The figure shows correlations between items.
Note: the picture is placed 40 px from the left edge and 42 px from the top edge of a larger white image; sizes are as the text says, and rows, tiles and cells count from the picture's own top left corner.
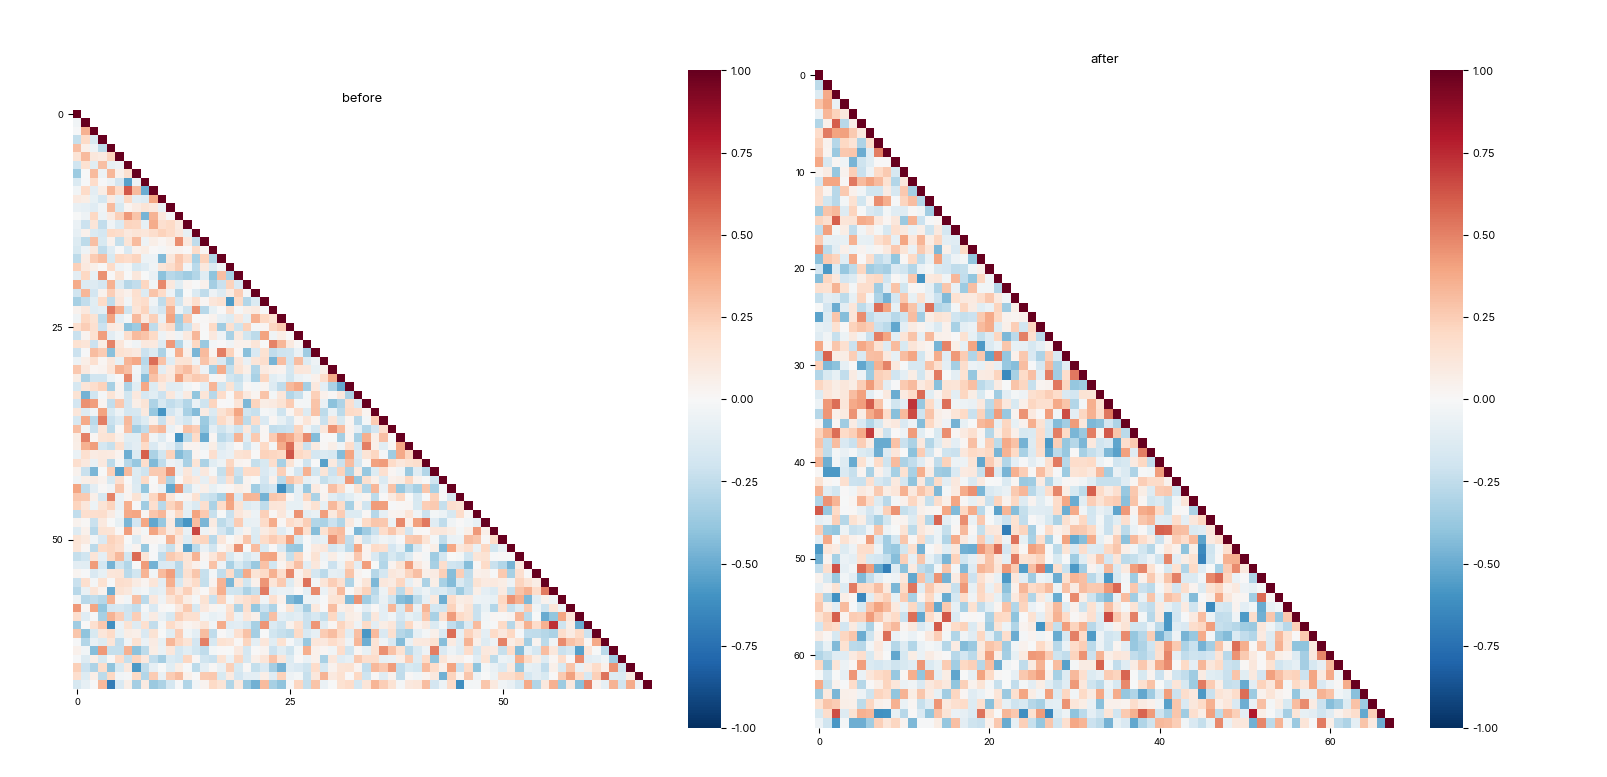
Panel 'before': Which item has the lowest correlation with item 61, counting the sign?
34
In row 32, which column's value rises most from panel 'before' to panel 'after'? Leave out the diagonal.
6
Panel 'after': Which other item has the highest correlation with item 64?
50
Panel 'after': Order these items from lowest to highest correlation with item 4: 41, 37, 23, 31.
41, 23, 31, 37
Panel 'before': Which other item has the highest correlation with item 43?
32
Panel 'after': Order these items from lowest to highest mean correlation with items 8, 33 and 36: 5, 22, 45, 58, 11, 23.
23, 5, 22, 11, 45, 58
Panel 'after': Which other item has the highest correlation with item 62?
36
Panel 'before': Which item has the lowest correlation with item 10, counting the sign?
35
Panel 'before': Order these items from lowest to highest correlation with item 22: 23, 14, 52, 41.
41, 23, 14, 52
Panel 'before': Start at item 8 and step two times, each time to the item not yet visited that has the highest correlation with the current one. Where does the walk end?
25
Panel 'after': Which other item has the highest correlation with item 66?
51
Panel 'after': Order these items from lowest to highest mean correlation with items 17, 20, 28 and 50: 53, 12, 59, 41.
59, 53, 12, 41
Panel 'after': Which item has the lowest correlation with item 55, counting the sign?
46
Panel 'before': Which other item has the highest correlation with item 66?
62
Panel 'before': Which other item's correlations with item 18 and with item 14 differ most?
49
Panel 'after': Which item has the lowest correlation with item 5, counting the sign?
54
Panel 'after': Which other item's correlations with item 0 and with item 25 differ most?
49
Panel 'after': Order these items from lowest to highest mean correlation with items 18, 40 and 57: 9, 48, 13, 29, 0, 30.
48, 29, 13, 30, 0, 9
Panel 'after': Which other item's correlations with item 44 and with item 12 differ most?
21
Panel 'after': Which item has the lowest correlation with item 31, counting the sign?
22
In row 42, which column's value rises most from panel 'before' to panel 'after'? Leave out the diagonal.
52
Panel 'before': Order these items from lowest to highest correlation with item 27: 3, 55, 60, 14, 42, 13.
60, 13, 3, 14, 42, 55
